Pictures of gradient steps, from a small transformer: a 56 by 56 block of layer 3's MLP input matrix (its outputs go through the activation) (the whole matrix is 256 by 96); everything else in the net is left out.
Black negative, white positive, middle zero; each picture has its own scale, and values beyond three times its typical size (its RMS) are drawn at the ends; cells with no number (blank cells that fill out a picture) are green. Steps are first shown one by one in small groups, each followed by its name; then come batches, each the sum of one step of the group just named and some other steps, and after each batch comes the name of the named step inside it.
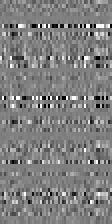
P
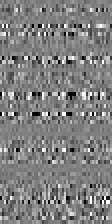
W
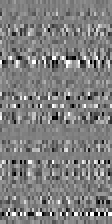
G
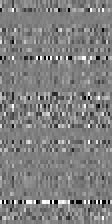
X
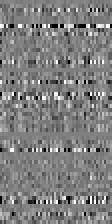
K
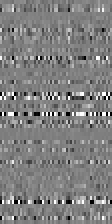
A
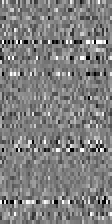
X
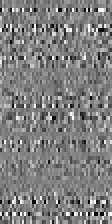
G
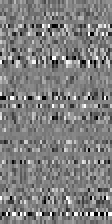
G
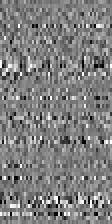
P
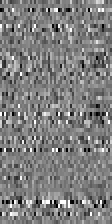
X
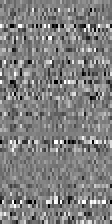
K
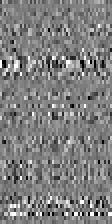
G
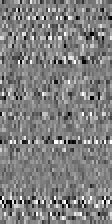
W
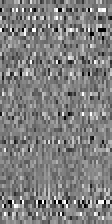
W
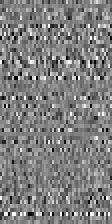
G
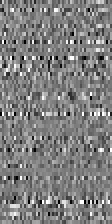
W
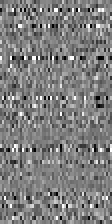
P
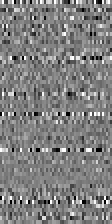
W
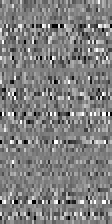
A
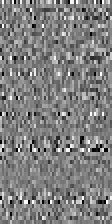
W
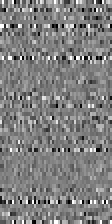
K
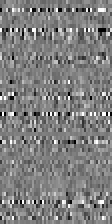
A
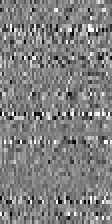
W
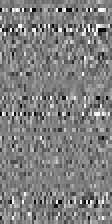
P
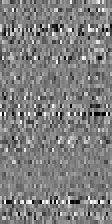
X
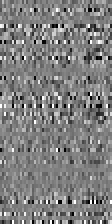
K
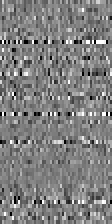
A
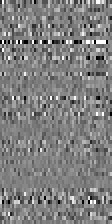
P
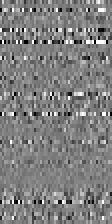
A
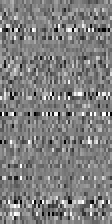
A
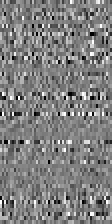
W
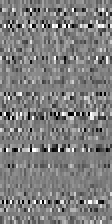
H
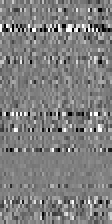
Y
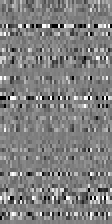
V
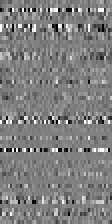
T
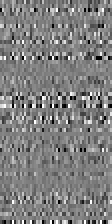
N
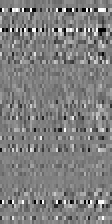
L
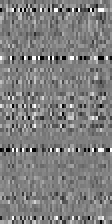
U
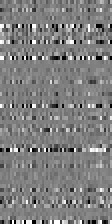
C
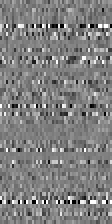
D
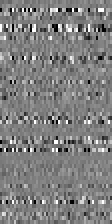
T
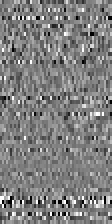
V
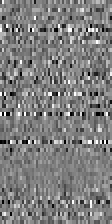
Y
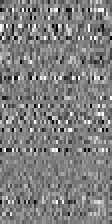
T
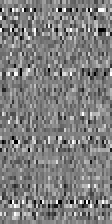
L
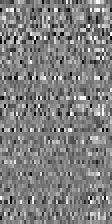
V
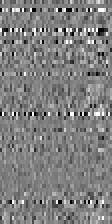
L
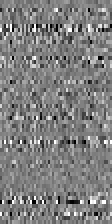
D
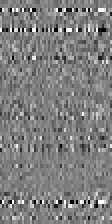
L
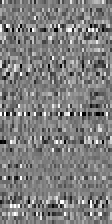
Y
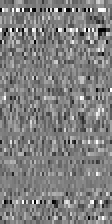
L
